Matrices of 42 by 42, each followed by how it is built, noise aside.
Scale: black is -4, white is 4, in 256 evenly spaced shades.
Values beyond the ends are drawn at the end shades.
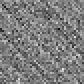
Toeplitz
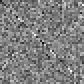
diagonal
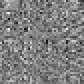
low rank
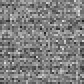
blocks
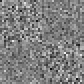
block diagonal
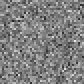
noise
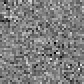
block diagonal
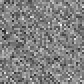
Toeplitz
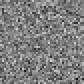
noise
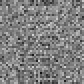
blocks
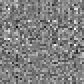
low rank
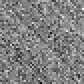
Toeplitz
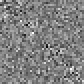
block diagonal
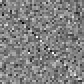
diagonal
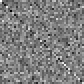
diagonal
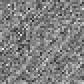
Hankel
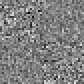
block diagonal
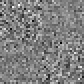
block diagonal
